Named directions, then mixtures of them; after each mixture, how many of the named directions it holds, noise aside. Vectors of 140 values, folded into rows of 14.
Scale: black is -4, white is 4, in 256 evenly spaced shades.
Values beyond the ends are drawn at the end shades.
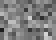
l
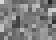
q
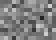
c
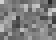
one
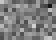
three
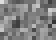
one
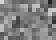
one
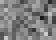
three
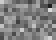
three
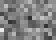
one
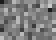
two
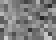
two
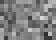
two
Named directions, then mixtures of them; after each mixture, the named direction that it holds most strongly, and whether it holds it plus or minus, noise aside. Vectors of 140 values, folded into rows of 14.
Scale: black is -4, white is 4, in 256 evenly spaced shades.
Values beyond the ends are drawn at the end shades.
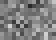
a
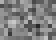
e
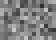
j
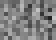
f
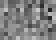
f, plus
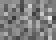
f, minus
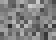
a, minus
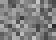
a, minus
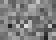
a, minus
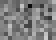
f, plus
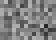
j, plus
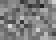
a, plus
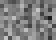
f, plus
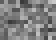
e, minus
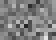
a, plus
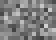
j, minus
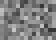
j, plus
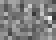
f, minus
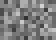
j, minus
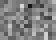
a, plus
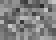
j, plus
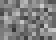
j, minus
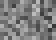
f, plus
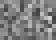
f, minus
